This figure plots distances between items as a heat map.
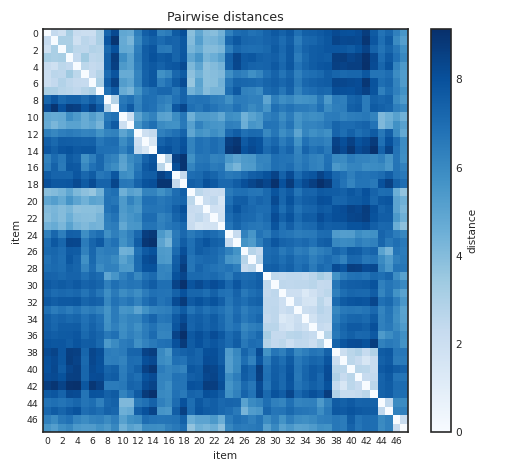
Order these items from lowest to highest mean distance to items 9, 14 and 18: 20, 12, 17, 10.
12, 17, 10, 20
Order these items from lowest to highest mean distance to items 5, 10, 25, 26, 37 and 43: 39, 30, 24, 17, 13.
24, 39, 30, 17, 13
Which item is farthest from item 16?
18
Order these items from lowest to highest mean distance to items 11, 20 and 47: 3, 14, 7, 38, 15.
7, 3, 15, 14, 38
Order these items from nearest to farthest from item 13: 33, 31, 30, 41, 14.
14, 33, 31, 30, 41
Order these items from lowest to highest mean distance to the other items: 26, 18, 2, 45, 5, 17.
5, 2, 26, 45, 17, 18
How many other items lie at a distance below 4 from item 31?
8
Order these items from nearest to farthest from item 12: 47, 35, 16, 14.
14, 47, 35, 16
